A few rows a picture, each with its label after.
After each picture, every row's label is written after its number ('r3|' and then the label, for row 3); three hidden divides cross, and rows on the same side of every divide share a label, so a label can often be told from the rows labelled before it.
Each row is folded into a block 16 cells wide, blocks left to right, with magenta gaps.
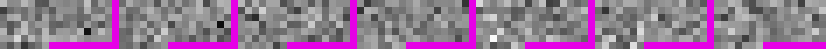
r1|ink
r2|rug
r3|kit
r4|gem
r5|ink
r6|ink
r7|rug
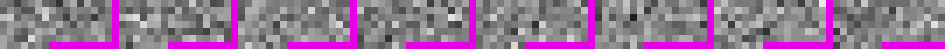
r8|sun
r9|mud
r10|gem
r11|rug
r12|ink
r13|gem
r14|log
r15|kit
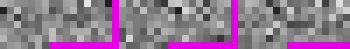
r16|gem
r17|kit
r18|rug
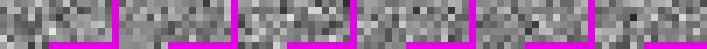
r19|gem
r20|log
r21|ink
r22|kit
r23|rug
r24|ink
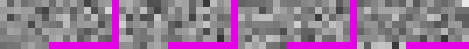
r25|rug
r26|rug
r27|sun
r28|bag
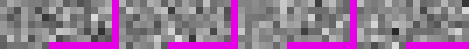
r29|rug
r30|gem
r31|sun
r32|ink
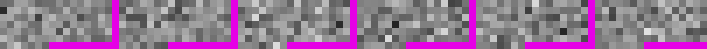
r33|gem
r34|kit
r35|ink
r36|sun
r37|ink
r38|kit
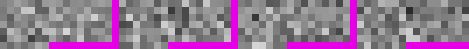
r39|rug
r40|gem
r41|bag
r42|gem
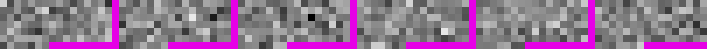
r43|gem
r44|sun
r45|rug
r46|bag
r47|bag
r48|log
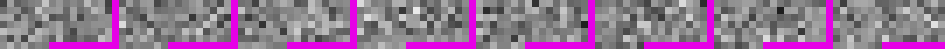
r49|sun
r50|rug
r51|bag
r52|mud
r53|mud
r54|gem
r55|ink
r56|kit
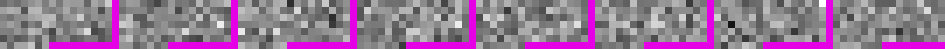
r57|bag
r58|kit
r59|mud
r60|kit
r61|gem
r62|mud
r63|log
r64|sun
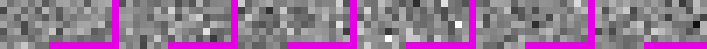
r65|kit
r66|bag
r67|gem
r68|gem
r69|rug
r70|rug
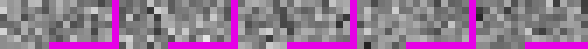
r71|mud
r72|gem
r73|rug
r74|sun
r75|gem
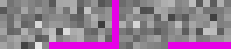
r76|ink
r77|sun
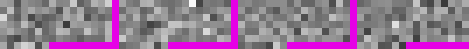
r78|bag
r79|sun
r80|ink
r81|rug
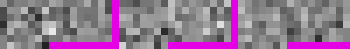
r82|gem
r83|bag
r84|log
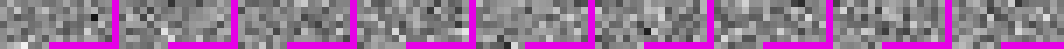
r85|sun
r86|ink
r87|ink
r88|mud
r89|ink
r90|log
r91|rug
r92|log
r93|rug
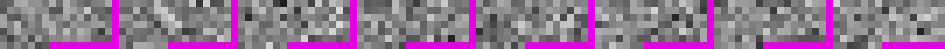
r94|kit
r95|sun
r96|kit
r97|sun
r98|kit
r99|sun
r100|kit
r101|ink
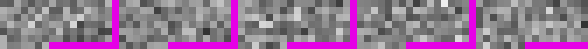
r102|bag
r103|rug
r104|mud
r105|sun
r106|gem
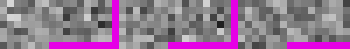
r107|mud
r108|mud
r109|gem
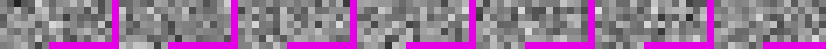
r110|sun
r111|log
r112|gem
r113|rug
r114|gem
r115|mud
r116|sun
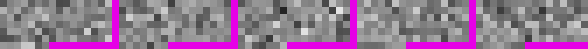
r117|bag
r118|gem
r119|rug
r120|mud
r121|sun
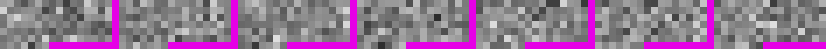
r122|mud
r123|kit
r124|rug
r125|ink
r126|gem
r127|sun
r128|bag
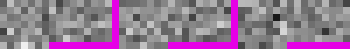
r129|bag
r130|bag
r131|ink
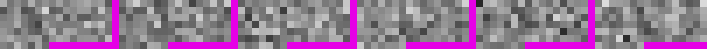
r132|gem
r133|rug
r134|log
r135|log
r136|rug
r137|log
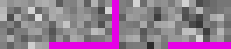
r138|log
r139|ink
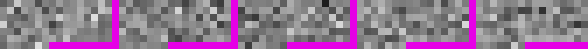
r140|rug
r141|mud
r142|kit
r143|rug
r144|ink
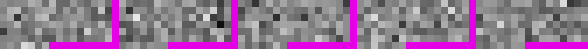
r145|bag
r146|mud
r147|gem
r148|mud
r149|mud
